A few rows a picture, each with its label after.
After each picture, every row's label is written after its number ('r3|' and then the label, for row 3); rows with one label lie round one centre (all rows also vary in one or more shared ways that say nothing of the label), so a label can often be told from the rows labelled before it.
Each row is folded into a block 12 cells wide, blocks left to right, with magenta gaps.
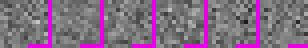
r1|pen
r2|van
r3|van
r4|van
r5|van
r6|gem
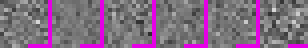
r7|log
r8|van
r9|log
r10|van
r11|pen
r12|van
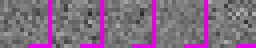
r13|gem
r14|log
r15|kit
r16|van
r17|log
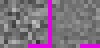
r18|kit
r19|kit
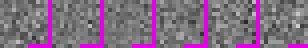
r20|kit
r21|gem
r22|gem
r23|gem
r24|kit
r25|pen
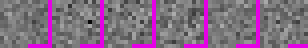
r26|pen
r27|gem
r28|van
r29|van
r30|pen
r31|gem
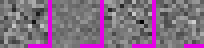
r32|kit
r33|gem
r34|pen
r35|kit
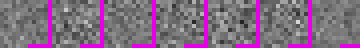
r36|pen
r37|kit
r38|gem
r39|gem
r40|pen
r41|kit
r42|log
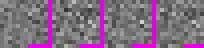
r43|van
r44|gem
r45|log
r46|van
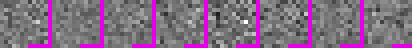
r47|log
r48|log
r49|van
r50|gem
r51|log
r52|log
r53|van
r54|log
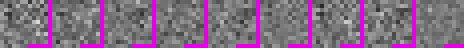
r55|gem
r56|log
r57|kit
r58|kit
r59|pen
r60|gem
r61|gem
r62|pen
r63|van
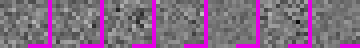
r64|van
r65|log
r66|kit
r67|log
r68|pen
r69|van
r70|van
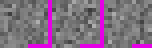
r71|pen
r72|kit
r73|van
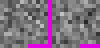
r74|gem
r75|kit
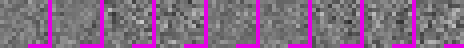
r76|van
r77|pen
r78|kit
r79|gem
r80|gem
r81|gem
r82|log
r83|kit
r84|gem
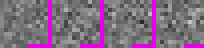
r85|van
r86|kit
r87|kit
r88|gem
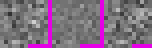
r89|gem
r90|pen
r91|log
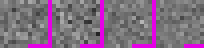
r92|gem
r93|gem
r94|kit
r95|gem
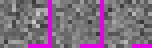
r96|gem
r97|gem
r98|pen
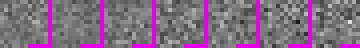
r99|gem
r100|van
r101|log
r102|van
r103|pen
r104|log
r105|van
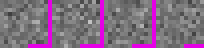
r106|log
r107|pen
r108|pen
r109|van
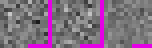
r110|gem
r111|kit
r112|van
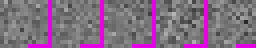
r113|gem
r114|gem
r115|pen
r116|pen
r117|log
